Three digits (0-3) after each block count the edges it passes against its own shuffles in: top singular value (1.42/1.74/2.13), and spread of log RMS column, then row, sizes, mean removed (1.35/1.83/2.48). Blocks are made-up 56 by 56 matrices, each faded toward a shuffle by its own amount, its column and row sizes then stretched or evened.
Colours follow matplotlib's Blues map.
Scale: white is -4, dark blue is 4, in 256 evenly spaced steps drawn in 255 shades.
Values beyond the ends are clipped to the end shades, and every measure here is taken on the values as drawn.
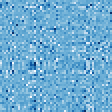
3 2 1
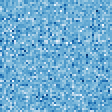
1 0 1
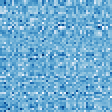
3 1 2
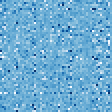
0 3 2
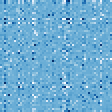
3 2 2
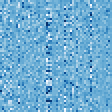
2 3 0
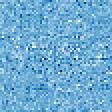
0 1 2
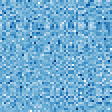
3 0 0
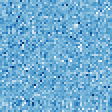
1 1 0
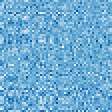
3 1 2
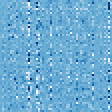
2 3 1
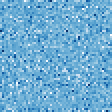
0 1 2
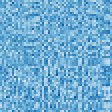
3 1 1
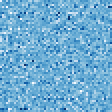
1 1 2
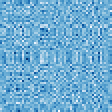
3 2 1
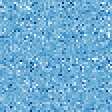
0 1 2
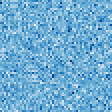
2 0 0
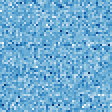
0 0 2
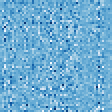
0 3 1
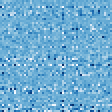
2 1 3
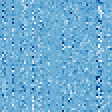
0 3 0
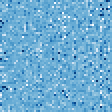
1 2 0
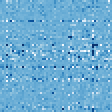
1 2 3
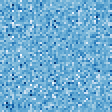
1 2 1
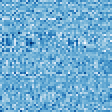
3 1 3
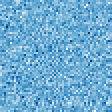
2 0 0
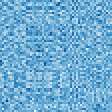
3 1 0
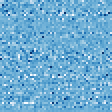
1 0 3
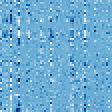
3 3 1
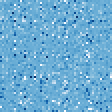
0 2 1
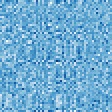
3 2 1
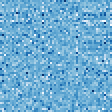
2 2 1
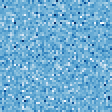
0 0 1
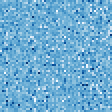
0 2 0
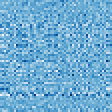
3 1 3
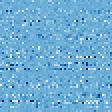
0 1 3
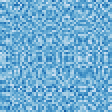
3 0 2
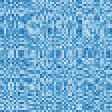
3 1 1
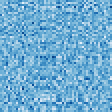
3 1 2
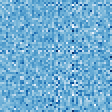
3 2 1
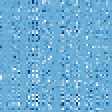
3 3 1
